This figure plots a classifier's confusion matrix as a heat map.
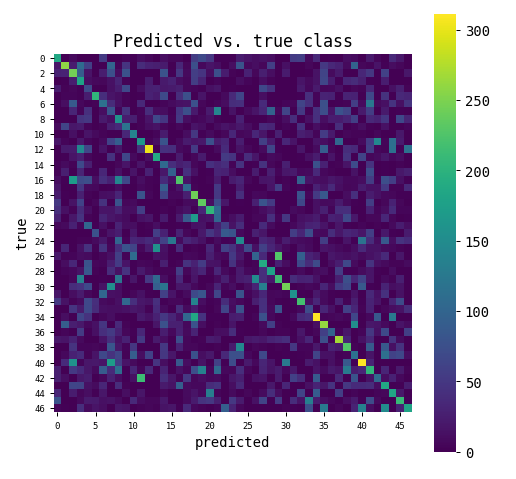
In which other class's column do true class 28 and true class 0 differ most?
4
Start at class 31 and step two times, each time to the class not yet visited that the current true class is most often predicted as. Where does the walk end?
41
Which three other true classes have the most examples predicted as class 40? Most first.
46, 24, 30
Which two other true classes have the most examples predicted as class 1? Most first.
35, 9
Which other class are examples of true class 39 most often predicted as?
43
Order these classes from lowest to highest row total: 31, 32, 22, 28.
22, 28, 31, 32
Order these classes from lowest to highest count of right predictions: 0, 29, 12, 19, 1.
0, 29, 19, 1, 12
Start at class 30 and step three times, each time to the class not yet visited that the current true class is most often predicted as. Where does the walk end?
18
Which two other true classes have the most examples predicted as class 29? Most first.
26, 33
